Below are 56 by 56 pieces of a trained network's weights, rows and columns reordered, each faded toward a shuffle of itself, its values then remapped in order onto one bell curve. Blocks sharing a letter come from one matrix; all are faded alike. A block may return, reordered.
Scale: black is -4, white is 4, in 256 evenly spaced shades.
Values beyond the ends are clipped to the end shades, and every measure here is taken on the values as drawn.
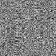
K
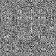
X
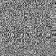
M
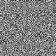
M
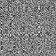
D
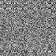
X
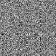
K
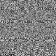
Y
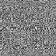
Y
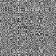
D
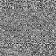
Y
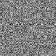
M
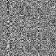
D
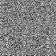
K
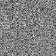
D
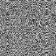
D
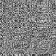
X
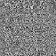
K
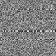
X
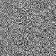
K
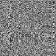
D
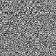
M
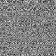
Y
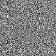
D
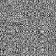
X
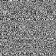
Y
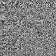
K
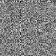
D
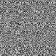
Y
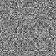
X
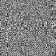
D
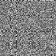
D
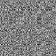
Y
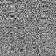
M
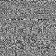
Y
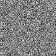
K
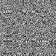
M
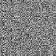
D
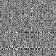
X
